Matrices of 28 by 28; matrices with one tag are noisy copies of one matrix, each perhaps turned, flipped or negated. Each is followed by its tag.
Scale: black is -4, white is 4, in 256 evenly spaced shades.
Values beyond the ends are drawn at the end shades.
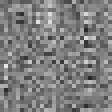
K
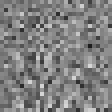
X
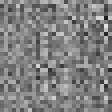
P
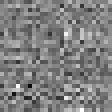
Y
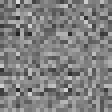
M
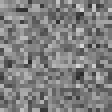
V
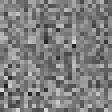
P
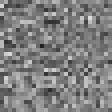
X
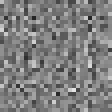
M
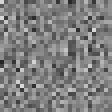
M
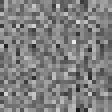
M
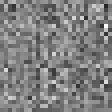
P
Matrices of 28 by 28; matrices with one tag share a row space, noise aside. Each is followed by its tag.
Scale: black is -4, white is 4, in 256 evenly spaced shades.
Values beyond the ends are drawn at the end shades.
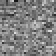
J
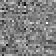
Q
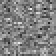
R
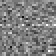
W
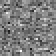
R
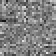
Q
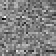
Q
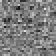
R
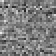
Q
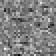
R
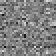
Q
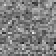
W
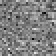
W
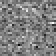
W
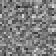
W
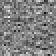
R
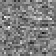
R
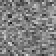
W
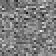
J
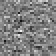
R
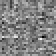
J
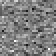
J
